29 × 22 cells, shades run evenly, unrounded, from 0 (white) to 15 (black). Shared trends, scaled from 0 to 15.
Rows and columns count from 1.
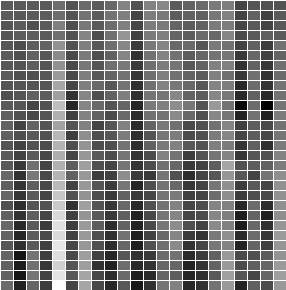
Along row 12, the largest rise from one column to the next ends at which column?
6
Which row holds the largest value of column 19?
11
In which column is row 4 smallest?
10
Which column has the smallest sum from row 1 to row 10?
5
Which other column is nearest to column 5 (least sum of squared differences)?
7
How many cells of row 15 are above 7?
20
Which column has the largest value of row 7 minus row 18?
21
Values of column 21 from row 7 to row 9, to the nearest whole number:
12 12 12
